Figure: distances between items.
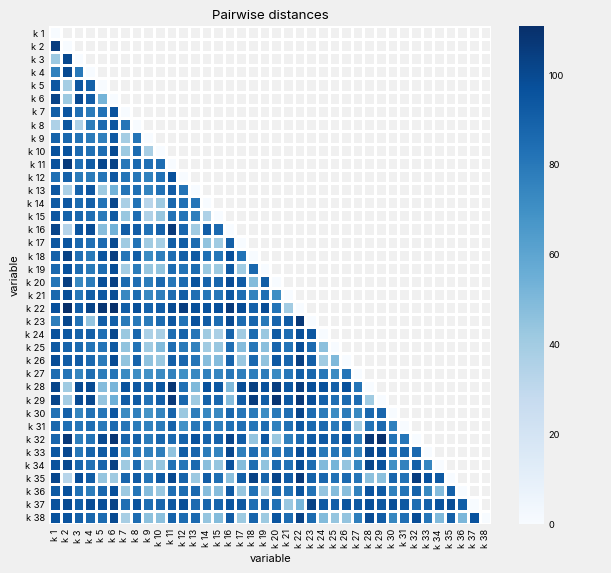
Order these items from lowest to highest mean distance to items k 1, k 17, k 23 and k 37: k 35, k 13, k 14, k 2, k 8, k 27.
k 8, k 14, k 27, k 13, k 35, k 2
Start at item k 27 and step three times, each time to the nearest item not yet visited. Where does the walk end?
k 30
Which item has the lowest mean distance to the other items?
k 9
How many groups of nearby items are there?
9
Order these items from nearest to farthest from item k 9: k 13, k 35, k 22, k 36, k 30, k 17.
k 17, k 36, k 30, k 13, k 35, k 22
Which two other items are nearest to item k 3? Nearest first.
k 8, k 1
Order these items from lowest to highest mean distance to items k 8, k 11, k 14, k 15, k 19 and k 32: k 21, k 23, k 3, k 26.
k 26, k 3, k 21, k 23
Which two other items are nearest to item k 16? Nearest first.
k 2, k 13
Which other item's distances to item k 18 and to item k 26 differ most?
k 32
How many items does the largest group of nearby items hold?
13
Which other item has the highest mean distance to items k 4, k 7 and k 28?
k 22
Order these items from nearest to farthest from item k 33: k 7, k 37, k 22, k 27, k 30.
k 7, k 27, k 30, k 37, k 22
